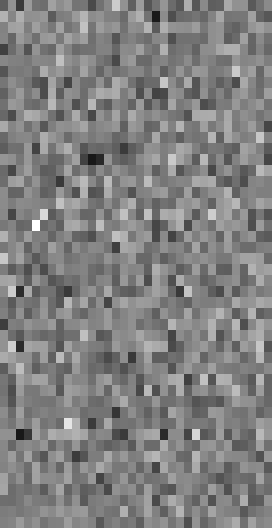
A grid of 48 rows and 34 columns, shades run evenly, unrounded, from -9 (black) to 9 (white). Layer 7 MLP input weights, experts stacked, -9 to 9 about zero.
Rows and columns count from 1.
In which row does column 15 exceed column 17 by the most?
1
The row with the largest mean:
3
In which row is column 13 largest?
21
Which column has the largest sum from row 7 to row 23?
29
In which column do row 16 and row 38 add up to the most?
22
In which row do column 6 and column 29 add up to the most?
20
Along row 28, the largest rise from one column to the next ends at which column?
9
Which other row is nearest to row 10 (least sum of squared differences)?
44
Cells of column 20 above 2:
8
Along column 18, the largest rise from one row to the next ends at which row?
10
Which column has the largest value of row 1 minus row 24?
15
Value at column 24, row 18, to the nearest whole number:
2
